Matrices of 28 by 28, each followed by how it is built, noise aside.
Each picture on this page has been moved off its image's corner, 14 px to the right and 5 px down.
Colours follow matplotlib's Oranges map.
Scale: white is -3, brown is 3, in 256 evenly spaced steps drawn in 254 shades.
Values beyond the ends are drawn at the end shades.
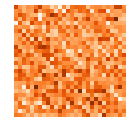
Toeplitz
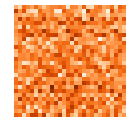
repeating columns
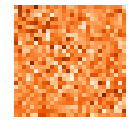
block diagonal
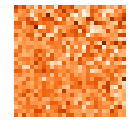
upper triangular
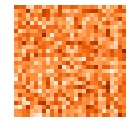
blocks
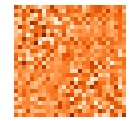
block diagonal
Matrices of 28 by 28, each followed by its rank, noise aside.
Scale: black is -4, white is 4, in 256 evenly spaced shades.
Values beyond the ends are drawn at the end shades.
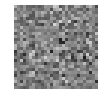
six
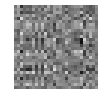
four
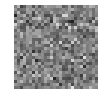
eight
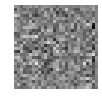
eight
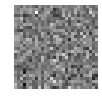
eight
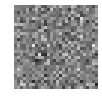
eight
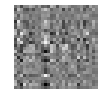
three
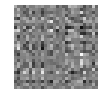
four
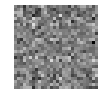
six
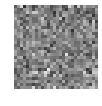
eight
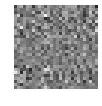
six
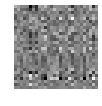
three
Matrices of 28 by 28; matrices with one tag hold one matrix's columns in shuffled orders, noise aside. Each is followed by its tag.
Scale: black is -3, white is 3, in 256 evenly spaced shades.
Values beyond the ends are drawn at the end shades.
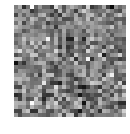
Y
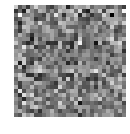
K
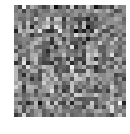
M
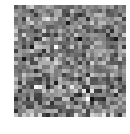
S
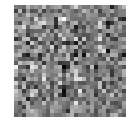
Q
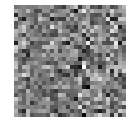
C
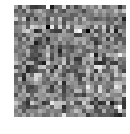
M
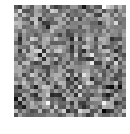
Y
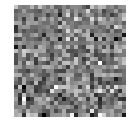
S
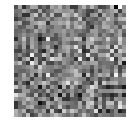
Y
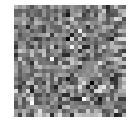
S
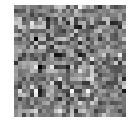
Q
